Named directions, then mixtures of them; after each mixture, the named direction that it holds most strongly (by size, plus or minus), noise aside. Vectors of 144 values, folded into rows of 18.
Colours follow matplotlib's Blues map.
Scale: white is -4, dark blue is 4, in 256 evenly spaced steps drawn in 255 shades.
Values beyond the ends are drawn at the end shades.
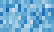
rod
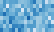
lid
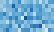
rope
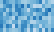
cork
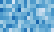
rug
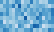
rod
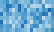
rod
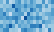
rope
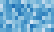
cork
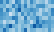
rug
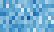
lid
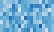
rope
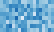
rope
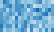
cork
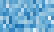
lid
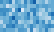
rug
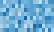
cork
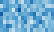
rod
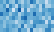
rod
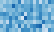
rope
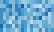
cork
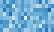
rope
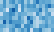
rod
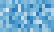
rod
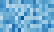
rope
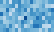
rod
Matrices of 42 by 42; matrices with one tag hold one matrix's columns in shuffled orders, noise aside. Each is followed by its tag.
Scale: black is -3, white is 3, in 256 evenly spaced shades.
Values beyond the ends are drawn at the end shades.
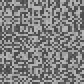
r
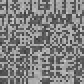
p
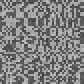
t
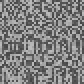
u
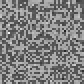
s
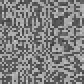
t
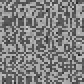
t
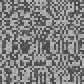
u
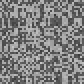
t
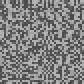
s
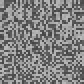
s
